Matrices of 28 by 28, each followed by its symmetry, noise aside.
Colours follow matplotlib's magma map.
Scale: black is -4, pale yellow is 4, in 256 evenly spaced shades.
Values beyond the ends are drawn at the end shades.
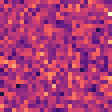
no symmetry.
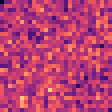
symmetric.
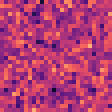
no symmetry.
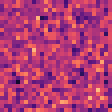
symmetric.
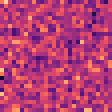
no symmetry.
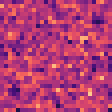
same after a half turn.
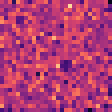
symmetric.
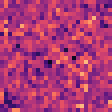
symmetric across the other diagonal.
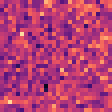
no symmetry.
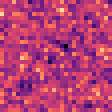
symmetric across the other diagonal.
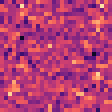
same after a half turn.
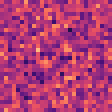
same after a half turn.
